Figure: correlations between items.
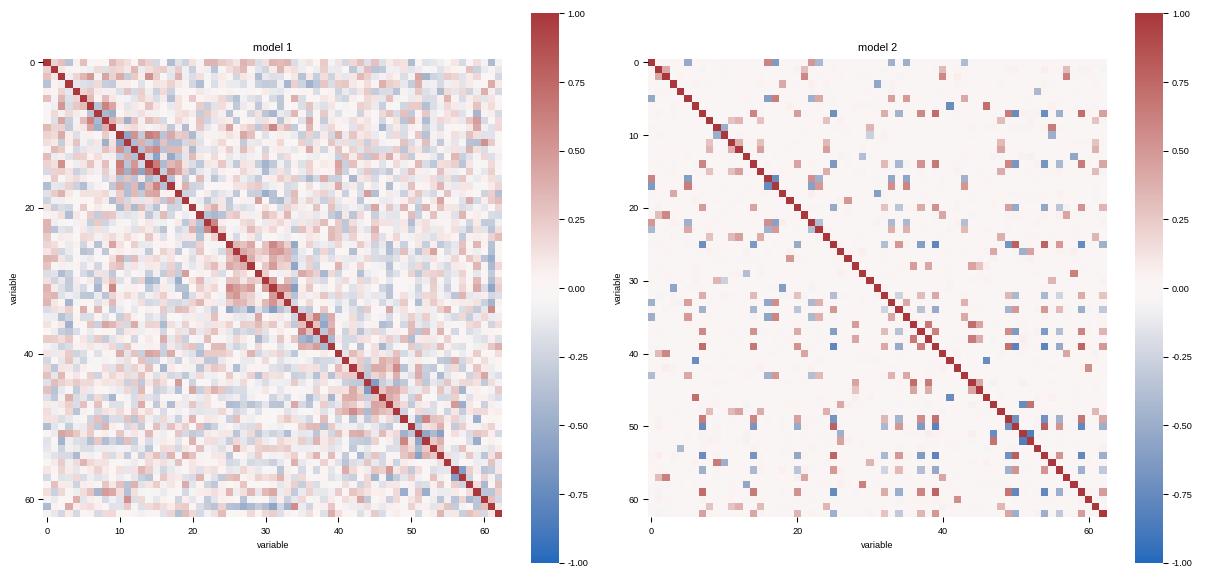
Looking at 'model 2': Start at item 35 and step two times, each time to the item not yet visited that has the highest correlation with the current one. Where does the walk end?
5
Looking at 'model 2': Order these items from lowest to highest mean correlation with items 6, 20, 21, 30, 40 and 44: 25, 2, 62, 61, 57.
25, 61, 62, 57, 2
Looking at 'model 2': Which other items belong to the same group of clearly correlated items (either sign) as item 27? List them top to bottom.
19
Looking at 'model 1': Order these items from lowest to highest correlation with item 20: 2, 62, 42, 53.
2, 42, 53, 62
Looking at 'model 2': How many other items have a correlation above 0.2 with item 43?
5
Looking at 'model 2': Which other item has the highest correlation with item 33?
17
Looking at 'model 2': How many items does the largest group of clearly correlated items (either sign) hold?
14
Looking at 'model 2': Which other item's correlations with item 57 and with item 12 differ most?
2
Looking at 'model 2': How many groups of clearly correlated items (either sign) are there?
13
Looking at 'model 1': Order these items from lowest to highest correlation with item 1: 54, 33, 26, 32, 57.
54, 57, 33, 26, 32
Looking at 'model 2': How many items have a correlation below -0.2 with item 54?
9
